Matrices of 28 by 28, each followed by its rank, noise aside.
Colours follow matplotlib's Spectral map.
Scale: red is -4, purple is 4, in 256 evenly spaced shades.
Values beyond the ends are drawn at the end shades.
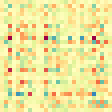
three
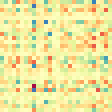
three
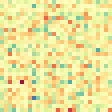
six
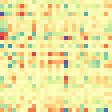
three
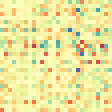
four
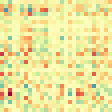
three
